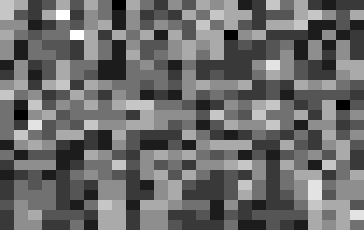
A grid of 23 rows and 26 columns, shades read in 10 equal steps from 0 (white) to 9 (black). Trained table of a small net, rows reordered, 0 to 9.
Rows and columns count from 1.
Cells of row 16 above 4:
18
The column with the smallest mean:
7
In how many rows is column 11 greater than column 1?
9
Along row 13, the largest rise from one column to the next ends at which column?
4
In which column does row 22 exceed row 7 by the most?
20
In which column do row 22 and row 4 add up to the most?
17
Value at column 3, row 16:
6
